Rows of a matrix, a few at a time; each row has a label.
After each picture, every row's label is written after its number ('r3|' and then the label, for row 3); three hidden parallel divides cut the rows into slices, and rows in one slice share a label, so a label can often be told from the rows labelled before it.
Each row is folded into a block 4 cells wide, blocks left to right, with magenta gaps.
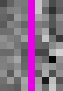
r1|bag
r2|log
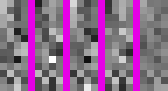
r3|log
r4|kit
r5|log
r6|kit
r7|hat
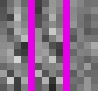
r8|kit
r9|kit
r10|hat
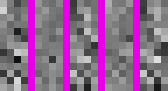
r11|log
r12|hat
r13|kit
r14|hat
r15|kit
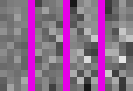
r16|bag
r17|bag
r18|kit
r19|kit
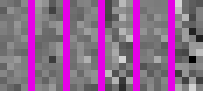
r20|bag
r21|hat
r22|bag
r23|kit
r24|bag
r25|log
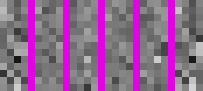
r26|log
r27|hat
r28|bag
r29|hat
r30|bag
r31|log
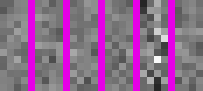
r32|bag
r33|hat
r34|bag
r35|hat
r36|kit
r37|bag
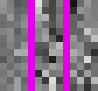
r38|hat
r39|log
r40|kit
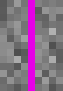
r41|bag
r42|bag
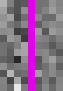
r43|log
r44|bag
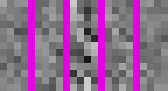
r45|hat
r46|bag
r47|log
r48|hat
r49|hat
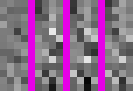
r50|hat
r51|kit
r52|kit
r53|kit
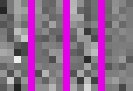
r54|kit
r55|hat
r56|log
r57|bag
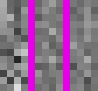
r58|log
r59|bag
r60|bag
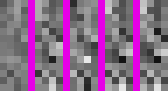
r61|bag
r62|log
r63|kit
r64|log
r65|log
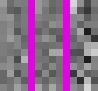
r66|hat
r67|hat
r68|log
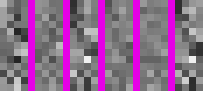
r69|log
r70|hat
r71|kit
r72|bag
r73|hat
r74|kit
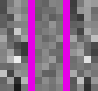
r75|kit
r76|bag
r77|kit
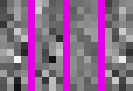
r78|kit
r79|log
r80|bag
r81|kit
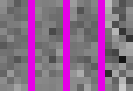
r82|hat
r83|hat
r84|hat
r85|log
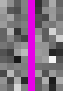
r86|log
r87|kit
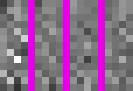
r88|kit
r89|bag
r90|hat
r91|bag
